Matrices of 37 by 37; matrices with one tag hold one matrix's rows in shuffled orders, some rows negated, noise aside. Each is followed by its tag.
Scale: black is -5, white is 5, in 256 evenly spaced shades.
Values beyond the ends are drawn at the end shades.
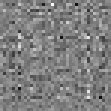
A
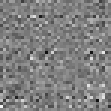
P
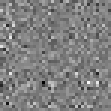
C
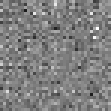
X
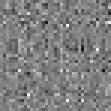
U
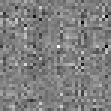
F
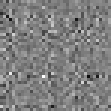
C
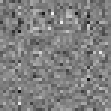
A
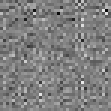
F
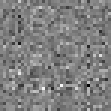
A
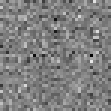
X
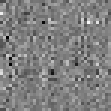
C
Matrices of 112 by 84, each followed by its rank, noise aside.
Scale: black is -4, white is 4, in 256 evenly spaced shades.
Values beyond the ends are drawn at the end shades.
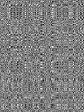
four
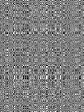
three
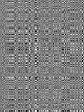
two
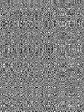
six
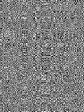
eight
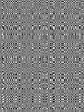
two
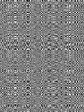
three
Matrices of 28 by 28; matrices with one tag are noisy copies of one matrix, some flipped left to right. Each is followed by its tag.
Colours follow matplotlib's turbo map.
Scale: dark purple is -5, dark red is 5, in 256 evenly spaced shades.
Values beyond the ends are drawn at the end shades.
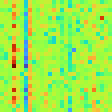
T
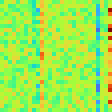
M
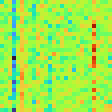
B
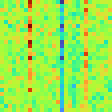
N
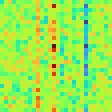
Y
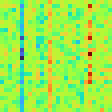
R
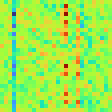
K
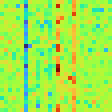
Y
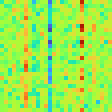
N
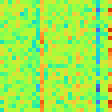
M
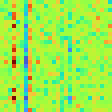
T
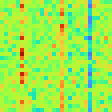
R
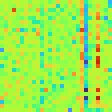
T
